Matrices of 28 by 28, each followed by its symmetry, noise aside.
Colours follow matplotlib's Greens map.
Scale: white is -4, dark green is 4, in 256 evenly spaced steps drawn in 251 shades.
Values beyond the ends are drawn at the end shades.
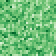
no symmetry.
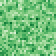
symmetric across the other diagonal.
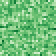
same after a half turn.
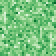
same after a half turn.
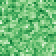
symmetric.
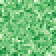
symmetric.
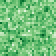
no symmetry.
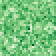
mirrored top to bottom.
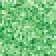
no symmetry.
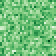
mirrored top to bottom.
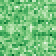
mirrored top to bottom.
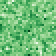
symmetric across the other diagonal.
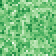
mirrored top to bottom.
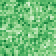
symmetric.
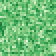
no symmetry.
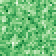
symmetric across the other diagonal.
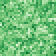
no symmetry.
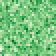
symmetric across the other diagonal.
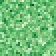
symmetric.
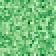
mirrored top to bottom.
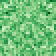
mirrored left to right.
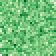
symmetric across the other diagonal.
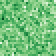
symmetric across the other diagonal.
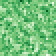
symmetric across the other diagonal.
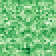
mirrored left to right.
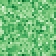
mirrored top to bottom.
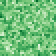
symmetric across the other diagonal.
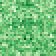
mirrored left to right.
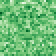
mirrored left to right.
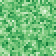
symmetric across the other diagonal.
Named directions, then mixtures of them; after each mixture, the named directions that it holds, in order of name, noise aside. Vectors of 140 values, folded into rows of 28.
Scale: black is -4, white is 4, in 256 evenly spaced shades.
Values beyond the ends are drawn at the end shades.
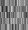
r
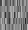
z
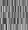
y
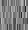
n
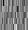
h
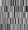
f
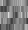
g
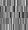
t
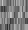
f, g, z.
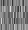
h, y, z.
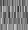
h, y, z.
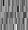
h.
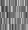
r.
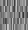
t, y.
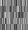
h, z.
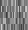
f, y.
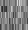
g, r.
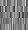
t.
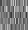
f.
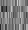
g, r.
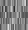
r, t.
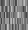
r.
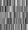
g, t, z.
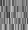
h, r, z.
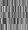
y.
